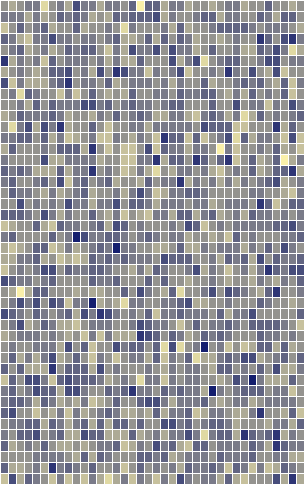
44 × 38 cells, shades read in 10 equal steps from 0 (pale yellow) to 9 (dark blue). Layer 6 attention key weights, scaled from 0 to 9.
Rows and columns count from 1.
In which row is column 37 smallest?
5
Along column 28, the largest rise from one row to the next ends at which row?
15
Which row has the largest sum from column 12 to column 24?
24
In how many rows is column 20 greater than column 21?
18
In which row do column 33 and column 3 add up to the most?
19
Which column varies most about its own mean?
37
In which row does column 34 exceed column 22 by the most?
25
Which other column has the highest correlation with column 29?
35
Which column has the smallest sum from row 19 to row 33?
8
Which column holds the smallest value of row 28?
16
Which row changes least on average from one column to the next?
42
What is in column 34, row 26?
4
